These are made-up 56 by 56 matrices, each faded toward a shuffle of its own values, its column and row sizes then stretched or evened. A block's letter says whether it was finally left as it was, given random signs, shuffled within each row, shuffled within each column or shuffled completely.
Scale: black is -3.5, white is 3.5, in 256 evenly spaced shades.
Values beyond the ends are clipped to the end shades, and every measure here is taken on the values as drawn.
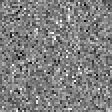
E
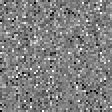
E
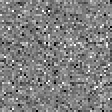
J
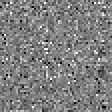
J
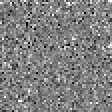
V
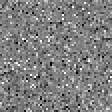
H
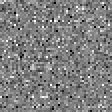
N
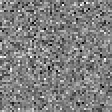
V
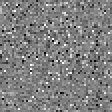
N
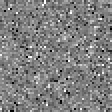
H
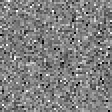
H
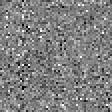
V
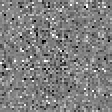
J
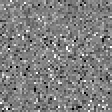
N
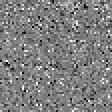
V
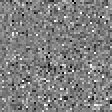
V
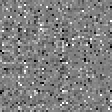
J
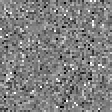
E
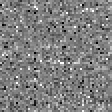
V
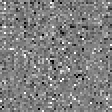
J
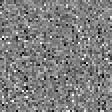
V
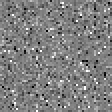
E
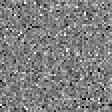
N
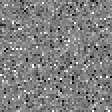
H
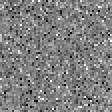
H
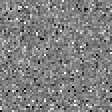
N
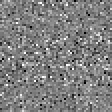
N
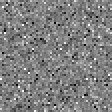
H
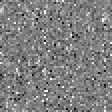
E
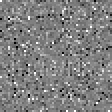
J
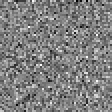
J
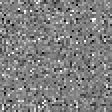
J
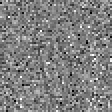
H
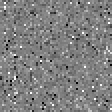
E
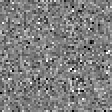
V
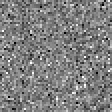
E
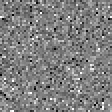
E
